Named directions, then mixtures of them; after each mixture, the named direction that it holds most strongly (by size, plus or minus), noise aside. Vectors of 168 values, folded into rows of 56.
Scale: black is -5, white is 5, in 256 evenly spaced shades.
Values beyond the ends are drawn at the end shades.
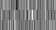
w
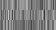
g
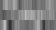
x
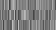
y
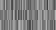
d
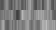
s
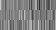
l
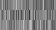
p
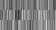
d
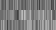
s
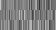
l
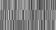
g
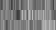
s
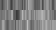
s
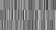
d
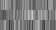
x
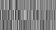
y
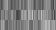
s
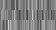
w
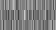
y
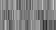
s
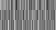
w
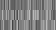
y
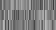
g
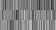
l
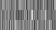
w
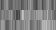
s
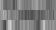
x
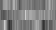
x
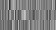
y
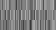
p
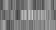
s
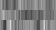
x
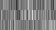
w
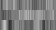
x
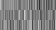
l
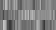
x
